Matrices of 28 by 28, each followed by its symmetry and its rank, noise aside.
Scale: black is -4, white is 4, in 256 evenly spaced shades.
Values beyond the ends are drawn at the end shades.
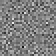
antisymmetric, rank six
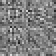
antisymmetric, rank six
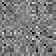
symmetric, rank three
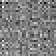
antisymmetric, rank six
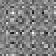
symmetric, rank three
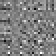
no symmetry, rank three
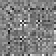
symmetric, rank four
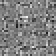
antisymmetric, rank six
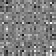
no symmetry, rank three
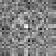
symmetric, rank four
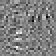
antisymmetric, rank four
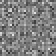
symmetric, rank six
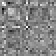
symmetric, rank three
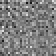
antisymmetric, rank four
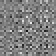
no symmetry, rank three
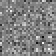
symmetric, rank six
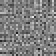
antisymmetric, rank four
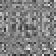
no symmetry, rank four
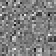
antisymmetric, rank six
